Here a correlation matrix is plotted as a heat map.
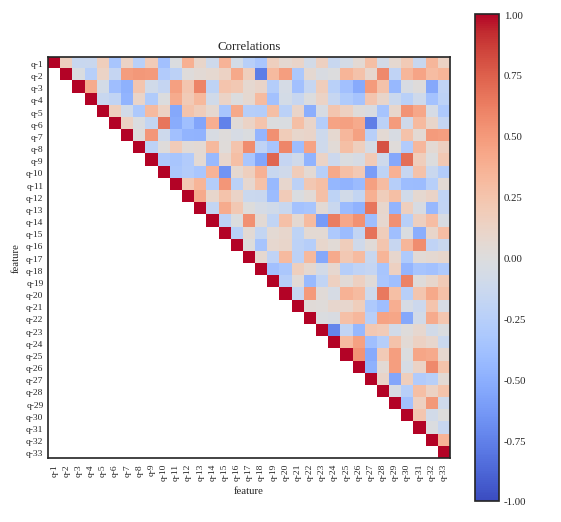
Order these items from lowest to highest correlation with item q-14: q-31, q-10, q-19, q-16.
q-19, q-16, q-31, q-10
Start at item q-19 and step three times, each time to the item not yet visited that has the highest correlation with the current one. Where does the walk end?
q-5
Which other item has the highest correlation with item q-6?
q-10
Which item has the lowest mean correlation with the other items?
q-18
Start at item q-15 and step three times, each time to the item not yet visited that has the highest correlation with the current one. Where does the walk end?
q-3
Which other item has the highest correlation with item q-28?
q-8
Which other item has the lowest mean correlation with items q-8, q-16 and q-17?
q-21
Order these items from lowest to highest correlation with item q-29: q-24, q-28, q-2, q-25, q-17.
q-2, q-28, q-17, q-24, q-25
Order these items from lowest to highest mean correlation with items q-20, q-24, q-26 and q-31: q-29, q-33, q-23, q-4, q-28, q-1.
q-23, q-4, q-1, q-33, q-28, q-29
